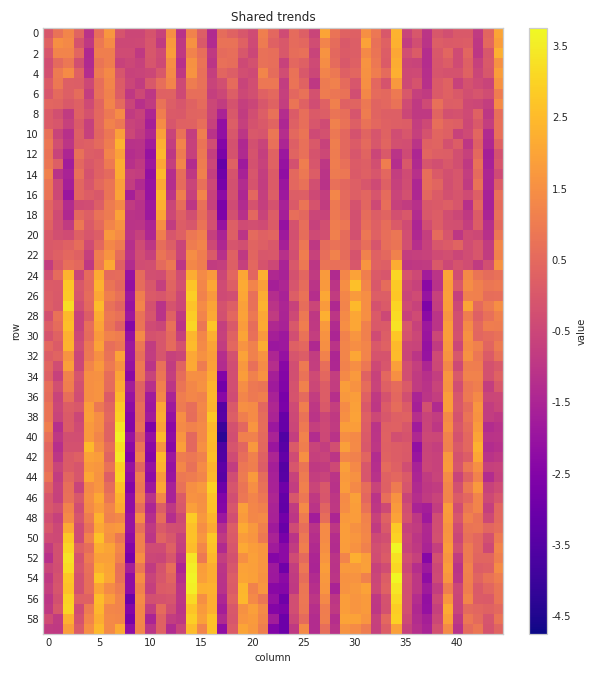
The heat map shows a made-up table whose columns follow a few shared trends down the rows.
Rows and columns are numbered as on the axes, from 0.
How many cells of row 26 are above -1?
40
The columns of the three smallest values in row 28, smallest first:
37, 8, 23
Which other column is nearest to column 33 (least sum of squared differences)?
3
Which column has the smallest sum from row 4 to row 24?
17
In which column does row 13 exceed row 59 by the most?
22
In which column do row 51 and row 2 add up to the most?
34
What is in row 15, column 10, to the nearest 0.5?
-2
